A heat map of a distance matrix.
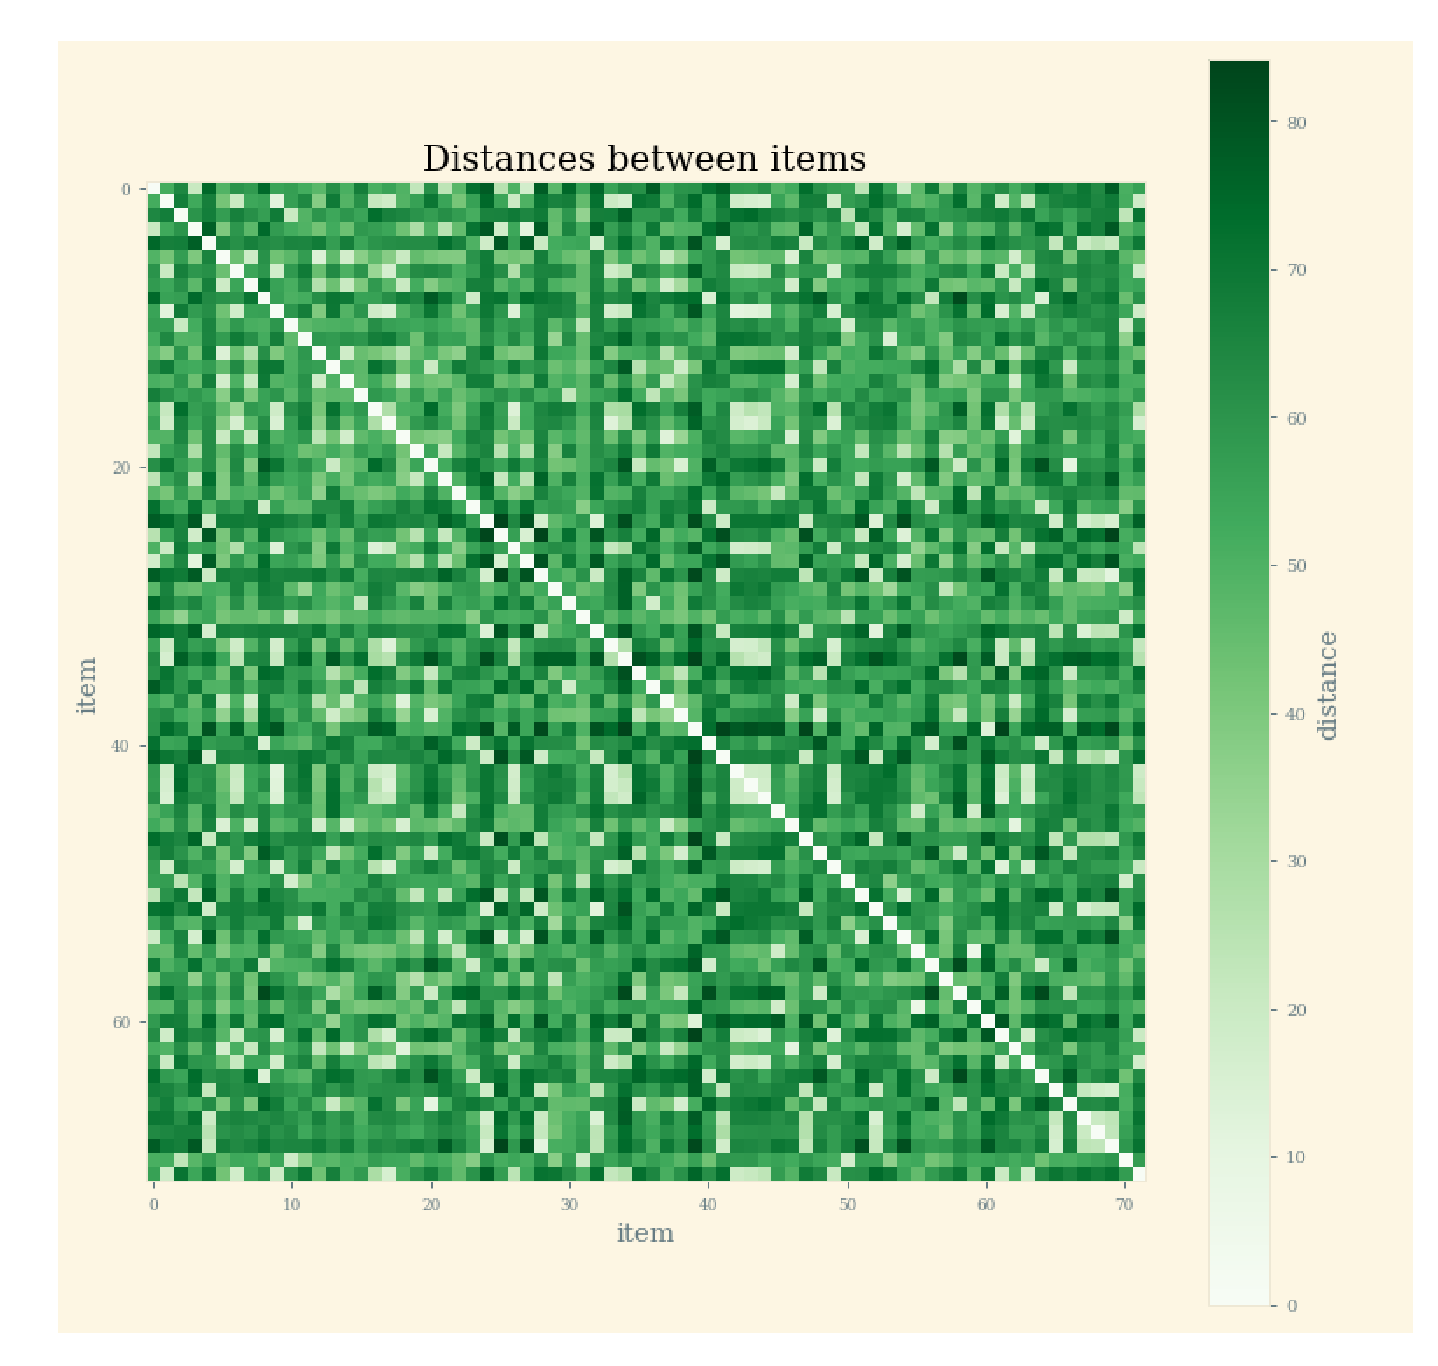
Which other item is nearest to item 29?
57
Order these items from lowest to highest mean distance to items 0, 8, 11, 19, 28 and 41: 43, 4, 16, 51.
4, 51, 16, 43
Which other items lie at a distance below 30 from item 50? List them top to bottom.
2, 10, 31, 70
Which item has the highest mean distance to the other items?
39
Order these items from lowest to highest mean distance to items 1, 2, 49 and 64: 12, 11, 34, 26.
26, 34, 12, 11
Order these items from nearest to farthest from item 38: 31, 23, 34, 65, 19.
31, 19, 65, 23, 34
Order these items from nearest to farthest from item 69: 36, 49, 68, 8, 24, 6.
24, 68, 36, 49, 6, 8
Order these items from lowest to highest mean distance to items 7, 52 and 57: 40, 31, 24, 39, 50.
24, 31, 50, 39, 40
